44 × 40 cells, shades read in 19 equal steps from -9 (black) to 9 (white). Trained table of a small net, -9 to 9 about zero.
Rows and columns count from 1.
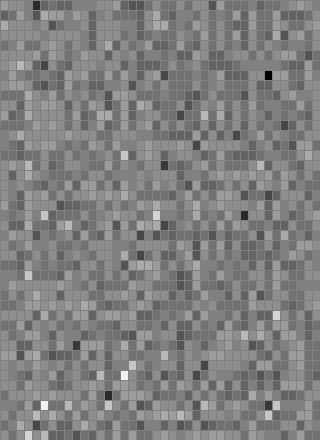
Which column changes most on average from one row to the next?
18
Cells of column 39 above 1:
7
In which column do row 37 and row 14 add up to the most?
17
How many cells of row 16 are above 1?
4
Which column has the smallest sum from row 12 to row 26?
31
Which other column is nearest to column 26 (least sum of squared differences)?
30
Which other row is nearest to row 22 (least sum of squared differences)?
3
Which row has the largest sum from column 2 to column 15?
41
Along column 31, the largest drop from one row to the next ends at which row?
22
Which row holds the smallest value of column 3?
36
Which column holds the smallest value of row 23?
21
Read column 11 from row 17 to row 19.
0 -1 2
